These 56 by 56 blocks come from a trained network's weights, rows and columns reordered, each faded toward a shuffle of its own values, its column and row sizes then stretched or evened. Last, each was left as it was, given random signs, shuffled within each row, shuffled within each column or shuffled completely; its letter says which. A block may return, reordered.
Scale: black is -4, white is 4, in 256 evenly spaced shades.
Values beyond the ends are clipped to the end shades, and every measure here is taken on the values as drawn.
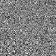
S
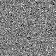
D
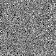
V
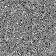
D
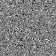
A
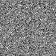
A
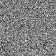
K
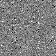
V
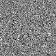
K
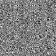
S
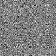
S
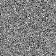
V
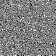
A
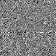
K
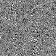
V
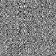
S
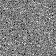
D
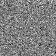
A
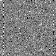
V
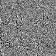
K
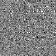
K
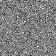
A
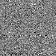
K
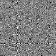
S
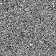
D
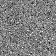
D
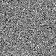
D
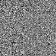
K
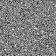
D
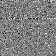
A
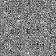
S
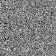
K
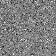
A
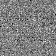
A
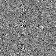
K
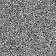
D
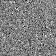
D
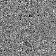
K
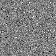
A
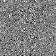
K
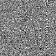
K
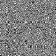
S
